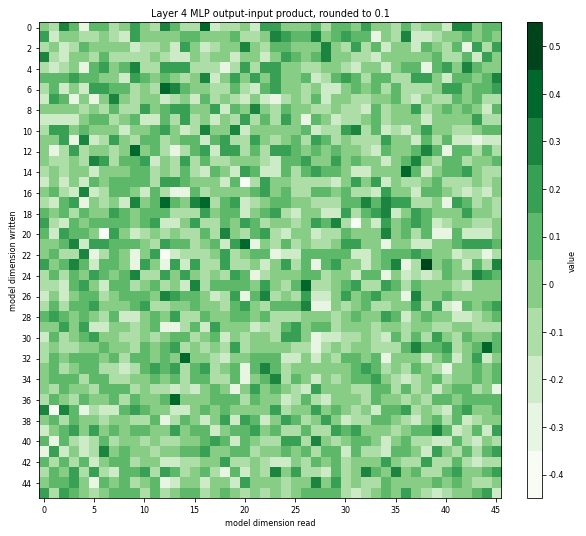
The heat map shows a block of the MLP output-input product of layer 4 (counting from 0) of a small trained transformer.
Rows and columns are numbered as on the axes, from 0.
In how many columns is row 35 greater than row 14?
16
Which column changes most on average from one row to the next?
13
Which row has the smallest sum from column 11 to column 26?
7
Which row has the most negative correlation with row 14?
34
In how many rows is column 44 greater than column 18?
19
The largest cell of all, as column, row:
38, 23
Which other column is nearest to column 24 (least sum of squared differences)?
25
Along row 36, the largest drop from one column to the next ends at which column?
14
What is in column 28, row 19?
0.1
